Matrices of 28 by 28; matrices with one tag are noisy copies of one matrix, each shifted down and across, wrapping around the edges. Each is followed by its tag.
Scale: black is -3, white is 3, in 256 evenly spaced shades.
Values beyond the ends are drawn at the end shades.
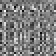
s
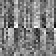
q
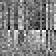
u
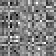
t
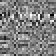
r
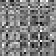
t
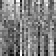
u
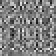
s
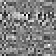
r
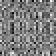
s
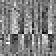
q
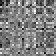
t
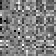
t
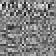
r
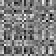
t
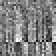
q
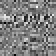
r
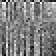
u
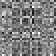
t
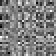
t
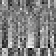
q
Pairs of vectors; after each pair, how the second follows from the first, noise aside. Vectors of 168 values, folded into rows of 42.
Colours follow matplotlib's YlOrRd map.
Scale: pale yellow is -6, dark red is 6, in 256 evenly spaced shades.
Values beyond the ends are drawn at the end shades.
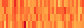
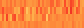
wrapped around, negated, partly zeroed.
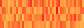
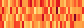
scaled up.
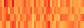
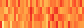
wrapped around, negated.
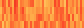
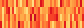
reversed, negated, scaled up.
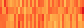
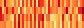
scaled up.
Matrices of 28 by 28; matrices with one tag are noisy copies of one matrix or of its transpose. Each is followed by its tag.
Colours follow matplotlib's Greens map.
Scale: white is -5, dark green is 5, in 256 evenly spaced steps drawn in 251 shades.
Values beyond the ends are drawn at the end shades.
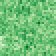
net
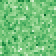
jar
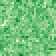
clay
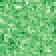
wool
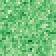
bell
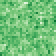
clay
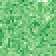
net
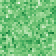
bell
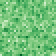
clay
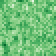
jar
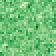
clay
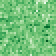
net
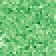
net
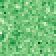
wool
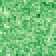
jar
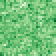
clay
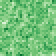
clay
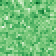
wool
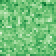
jar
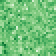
jar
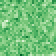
clay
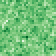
clay
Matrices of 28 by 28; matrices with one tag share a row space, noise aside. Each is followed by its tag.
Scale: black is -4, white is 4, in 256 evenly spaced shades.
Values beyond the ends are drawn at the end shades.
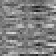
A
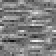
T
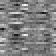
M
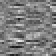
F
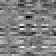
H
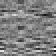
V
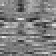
V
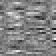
F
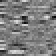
M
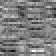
T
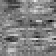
A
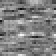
T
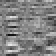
A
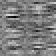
A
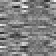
M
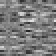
H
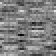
T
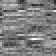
T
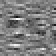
F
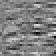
A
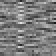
V
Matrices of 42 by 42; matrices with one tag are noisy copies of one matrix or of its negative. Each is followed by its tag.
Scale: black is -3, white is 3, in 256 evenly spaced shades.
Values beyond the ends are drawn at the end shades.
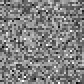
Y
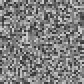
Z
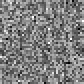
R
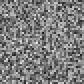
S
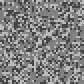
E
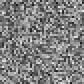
Z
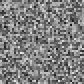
Z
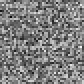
Y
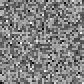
Z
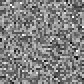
Z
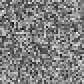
Z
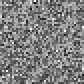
E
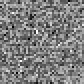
Y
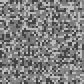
Y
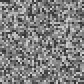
E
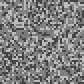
E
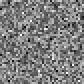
Z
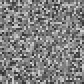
E
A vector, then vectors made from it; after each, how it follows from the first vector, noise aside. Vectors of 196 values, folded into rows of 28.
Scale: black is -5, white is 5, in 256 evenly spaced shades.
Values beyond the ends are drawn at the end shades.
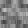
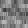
negated.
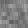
wrapped around, negated, shrunk.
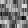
reversed, negated, scaled up.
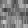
negated.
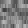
negated.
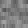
negated, shrunk.
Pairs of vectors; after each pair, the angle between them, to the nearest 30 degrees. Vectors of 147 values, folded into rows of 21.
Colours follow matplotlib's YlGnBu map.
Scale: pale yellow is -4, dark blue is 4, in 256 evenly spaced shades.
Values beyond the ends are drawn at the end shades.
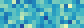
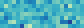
30 degrees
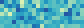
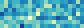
120 degrees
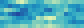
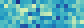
120 degrees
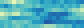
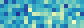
120 degrees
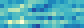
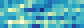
30 degrees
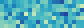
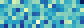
120 degrees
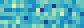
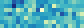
150 degrees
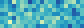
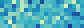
30 degrees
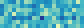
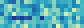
30 degrees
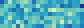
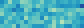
30 degrees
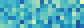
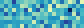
60 degrees
